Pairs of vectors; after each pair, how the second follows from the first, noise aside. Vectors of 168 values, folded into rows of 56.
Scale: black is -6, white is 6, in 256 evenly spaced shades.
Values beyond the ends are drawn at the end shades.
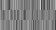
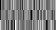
reversed, scaled up.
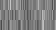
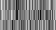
wrapped around, negated, scaled up.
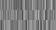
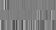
wrapped around, negated, partly zeroed.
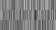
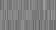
wrapped around, negated, shrunk.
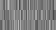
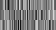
negated, scaled up.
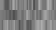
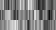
wrapped around, negated, scaled up.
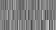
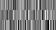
negated, scaled up.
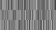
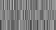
reversed.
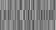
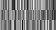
wrapped around, negated, scaled up.
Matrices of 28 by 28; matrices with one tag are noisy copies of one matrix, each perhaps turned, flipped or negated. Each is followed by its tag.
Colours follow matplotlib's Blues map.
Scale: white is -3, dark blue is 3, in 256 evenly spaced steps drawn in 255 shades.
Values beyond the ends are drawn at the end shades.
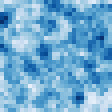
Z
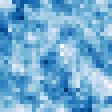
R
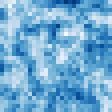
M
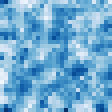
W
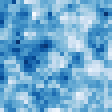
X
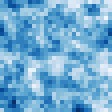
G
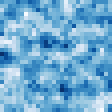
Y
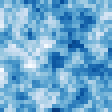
X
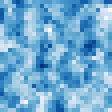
Y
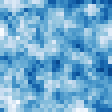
G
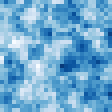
X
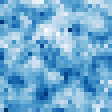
X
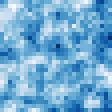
G
